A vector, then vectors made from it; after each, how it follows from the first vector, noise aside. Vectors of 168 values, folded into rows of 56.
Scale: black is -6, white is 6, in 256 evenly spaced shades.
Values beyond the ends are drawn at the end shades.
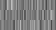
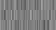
reversed, negated, shrunk.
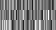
wrapped around, scaled up.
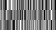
scaled up.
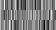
reversed, negated, scaled up.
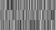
negated.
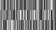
wrapped around, scaled up.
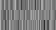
reversed, negated.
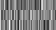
reversed, negated, scaled up.
